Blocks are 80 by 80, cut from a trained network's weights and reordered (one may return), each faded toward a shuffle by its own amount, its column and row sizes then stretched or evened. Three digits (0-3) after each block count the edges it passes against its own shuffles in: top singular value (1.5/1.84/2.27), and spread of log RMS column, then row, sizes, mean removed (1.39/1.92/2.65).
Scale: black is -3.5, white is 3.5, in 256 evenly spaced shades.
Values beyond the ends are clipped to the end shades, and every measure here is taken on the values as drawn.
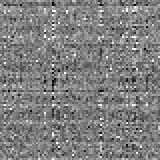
2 3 0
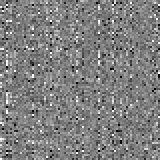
3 3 0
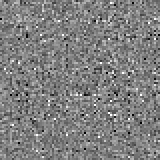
0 2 2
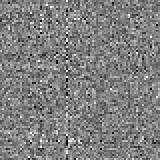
1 2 1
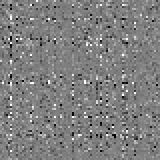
2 3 2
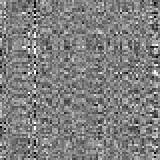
3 3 1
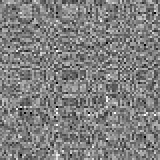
3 1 1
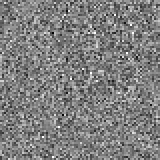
1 0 1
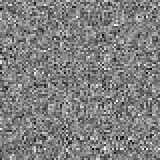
2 1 1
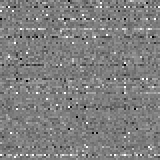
1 1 3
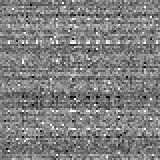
3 2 1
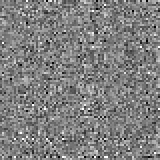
2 2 2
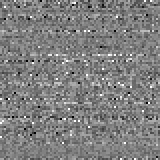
0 0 3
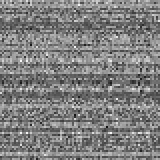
3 1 0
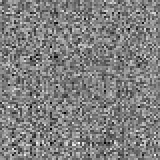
2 2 2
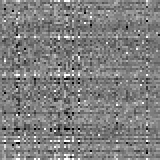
3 3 1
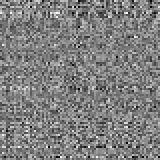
3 1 3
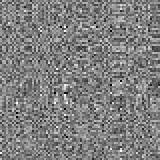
3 1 1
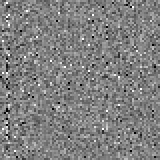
0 2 0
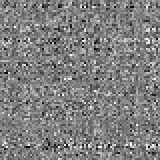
2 2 3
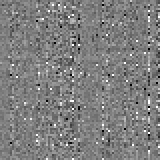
0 3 1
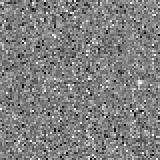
0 1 0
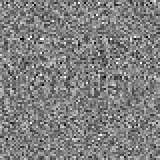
2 0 2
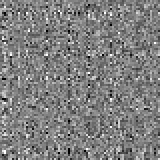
2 3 2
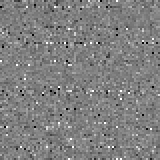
0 1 2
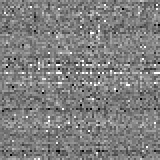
2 2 2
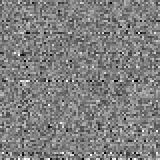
0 1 3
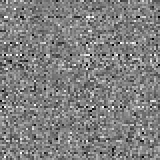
0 2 3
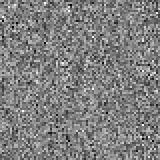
0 2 0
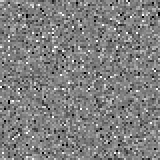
0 1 1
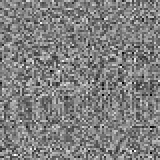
2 0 2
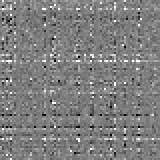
3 3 2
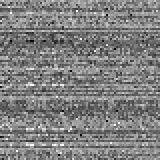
3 1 0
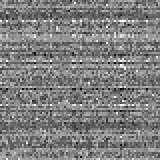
3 2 1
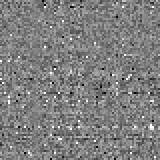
0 2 2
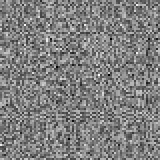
3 0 1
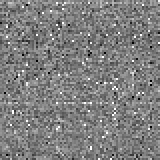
0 2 1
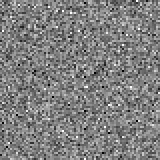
1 0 0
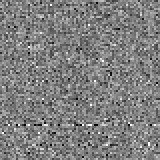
1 0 2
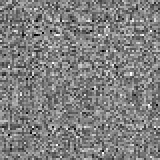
2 0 2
